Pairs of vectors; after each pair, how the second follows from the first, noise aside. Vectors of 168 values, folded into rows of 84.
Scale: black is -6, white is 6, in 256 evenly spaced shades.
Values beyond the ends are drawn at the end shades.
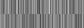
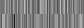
wrapped around, negated.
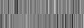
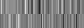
shuffled.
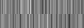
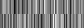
reversed, scaled up.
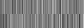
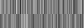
wrapped around, negated.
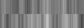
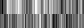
reversed, scaled up.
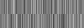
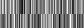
reversed, scaled up.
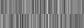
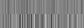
wrapped around, partly zeroed.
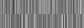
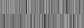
wrapped around, negated, partly zeroed.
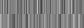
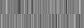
wrapped around, partly zeroed.
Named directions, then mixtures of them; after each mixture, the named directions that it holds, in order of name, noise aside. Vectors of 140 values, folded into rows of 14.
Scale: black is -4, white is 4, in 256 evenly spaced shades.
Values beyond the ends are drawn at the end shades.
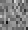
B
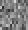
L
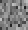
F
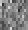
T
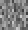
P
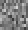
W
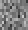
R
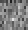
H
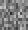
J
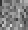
R, T.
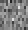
H.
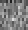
H.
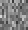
B, P, T.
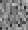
F.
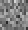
B, R.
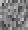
T, W.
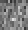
H.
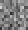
F, J, R.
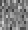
J, L, T.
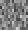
P.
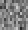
J.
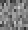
H, W.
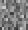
J, L, R.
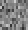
L.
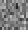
J, R, W.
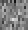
H, L.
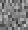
F, T, W.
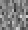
P.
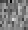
H, T.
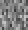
L, P.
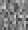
J, P.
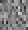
B, F, H.
